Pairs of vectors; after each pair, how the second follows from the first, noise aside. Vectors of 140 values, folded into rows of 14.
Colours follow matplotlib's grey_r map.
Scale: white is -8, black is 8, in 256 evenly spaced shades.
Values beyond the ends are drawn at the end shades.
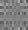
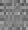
negated.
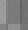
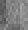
negated.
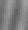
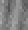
negated.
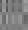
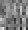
reversed, scaled up.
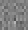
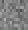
shuffled.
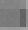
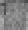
wrapped around, negated.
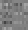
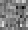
reversed, scaled up.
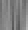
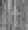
reversed, negated.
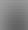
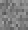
shuffled.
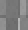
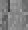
reversed, negated.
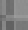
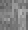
wrapped around, negated.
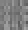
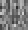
reversed, scaled up.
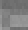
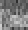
scaled up.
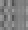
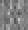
wrapped around, negated.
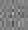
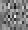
reversed, scaled up.
